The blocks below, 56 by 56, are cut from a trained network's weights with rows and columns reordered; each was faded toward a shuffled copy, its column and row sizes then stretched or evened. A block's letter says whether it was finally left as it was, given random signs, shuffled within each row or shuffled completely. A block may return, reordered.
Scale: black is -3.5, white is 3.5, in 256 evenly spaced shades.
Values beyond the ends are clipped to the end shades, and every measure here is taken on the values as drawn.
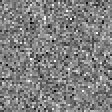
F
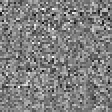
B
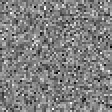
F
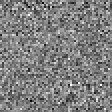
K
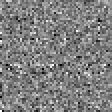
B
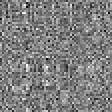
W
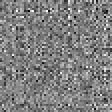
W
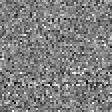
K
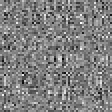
W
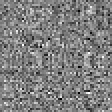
W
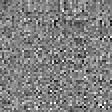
W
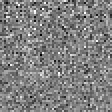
B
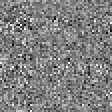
B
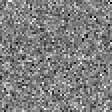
F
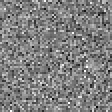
F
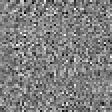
W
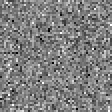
F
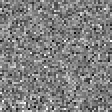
K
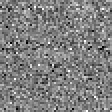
K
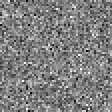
F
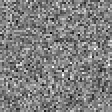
F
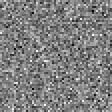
F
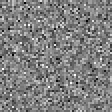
F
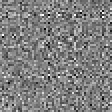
W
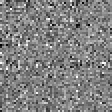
B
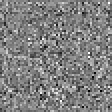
B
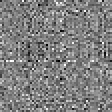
W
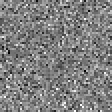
F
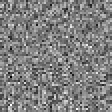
W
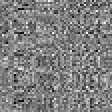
W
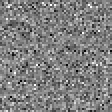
K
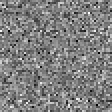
K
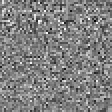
B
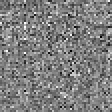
B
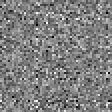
W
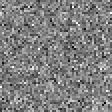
K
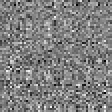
W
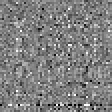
W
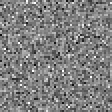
F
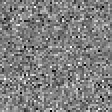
K
